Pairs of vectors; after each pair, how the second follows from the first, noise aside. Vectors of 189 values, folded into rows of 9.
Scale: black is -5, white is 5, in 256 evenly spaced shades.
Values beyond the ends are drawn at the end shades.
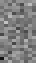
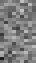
sign-scrambled.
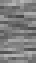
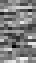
reversed, scaled up.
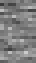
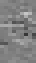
reversed, negated, partly zeroed.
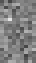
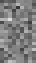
copied.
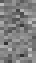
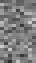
copied.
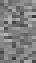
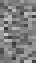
copied.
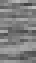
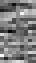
reversed, scaled up.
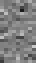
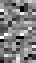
scaled up.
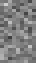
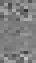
wrapped around, partly zeroed.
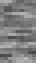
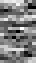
reversed, scaled up.
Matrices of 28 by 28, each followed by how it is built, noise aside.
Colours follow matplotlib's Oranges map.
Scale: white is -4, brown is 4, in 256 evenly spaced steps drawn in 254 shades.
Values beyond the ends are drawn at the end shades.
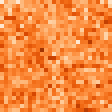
smooth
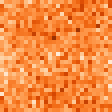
smooth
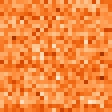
blocks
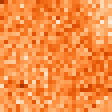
smooth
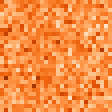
repeating rows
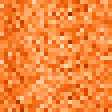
repeating rows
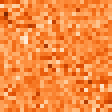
banded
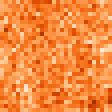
smooth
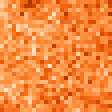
smooth
